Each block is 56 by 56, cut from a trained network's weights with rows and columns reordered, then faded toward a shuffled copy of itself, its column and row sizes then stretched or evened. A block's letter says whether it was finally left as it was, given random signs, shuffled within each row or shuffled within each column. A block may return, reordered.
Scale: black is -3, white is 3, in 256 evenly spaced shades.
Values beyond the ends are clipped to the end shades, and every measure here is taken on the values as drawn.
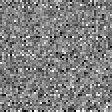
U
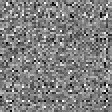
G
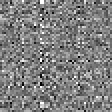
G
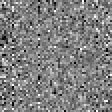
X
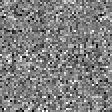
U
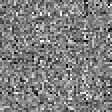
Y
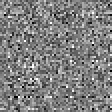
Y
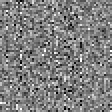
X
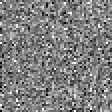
X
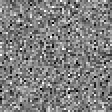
X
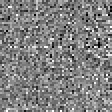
Y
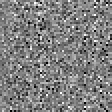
X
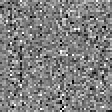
X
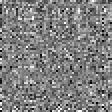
G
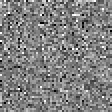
Y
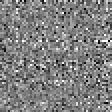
Y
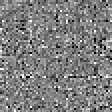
Y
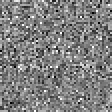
U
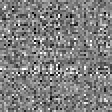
G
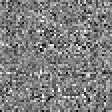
Y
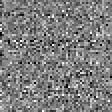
Y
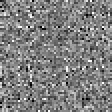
Y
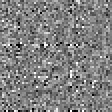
Y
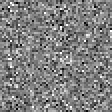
X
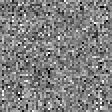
X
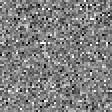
U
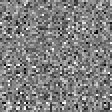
G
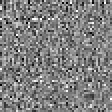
G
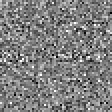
U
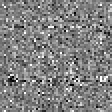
Y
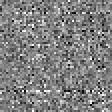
Y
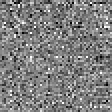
G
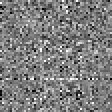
Y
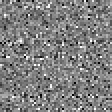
U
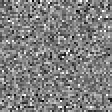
U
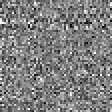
G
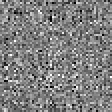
G
